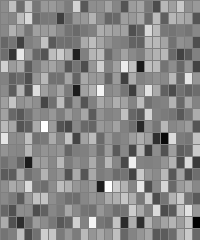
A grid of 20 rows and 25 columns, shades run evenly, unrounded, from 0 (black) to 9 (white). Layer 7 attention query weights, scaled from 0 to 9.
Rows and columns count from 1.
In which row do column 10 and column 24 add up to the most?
19
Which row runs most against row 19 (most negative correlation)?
13
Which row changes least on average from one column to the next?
3
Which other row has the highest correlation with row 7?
14
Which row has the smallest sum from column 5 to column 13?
18
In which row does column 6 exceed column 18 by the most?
11
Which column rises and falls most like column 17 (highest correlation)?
24
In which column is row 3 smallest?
17
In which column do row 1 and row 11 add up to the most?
6
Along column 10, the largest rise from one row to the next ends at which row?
9
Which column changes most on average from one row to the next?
25
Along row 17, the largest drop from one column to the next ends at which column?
20
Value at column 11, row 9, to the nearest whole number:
3
